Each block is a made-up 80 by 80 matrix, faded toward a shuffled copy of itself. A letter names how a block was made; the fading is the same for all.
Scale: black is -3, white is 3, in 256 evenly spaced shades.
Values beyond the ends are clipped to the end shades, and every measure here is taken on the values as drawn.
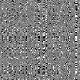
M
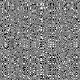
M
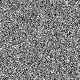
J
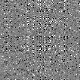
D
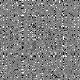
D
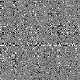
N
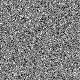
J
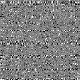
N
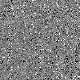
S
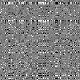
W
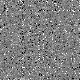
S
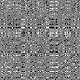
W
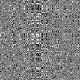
M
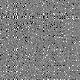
D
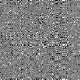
D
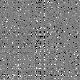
D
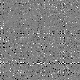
D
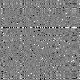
W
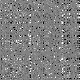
D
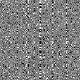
M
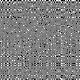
W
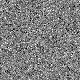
J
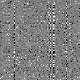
M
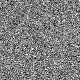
J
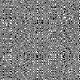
M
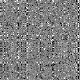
M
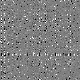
D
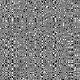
M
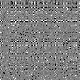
W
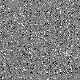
S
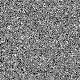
J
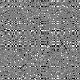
W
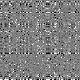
W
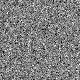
J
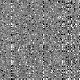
M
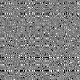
W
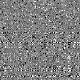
N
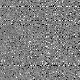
N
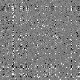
D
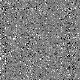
S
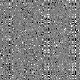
M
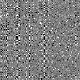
M
